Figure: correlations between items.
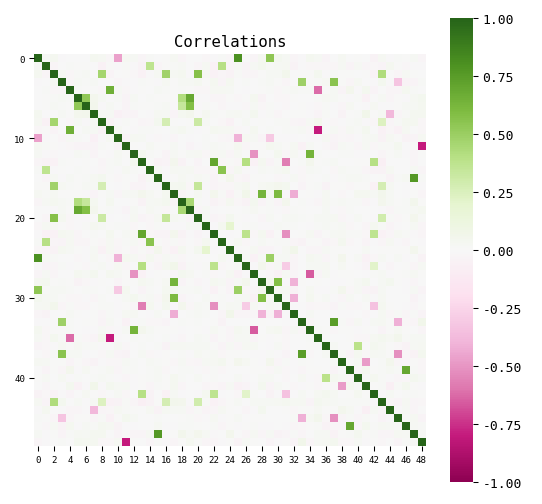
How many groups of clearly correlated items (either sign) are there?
16
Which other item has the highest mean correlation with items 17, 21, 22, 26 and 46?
13
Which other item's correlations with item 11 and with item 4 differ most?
48
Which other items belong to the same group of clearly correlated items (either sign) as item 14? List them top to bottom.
1, 23
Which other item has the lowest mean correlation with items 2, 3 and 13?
31
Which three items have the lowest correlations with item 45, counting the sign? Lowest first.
37, 33, 3
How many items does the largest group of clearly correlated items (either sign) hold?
5
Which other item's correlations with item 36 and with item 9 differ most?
35
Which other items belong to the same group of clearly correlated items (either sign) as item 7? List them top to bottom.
44
